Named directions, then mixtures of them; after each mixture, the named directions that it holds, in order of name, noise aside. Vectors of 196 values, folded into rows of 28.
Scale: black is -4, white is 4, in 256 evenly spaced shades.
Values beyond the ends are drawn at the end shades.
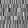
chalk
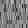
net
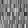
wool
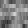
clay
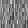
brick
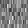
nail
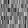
nail, wool.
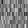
wool.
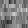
clay, net.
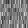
nail, net, wool.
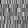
chalk.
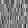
net, wool.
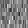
nail.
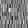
chalk, nail.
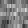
clay, nail.
